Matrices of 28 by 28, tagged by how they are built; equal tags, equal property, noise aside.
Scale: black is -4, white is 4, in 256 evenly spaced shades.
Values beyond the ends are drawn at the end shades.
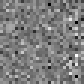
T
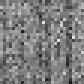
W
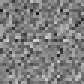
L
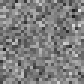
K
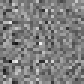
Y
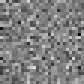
Y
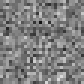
W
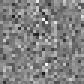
T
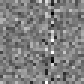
T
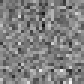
Y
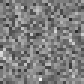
K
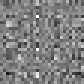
Y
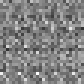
L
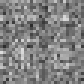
W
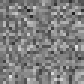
W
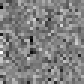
T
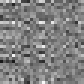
Y
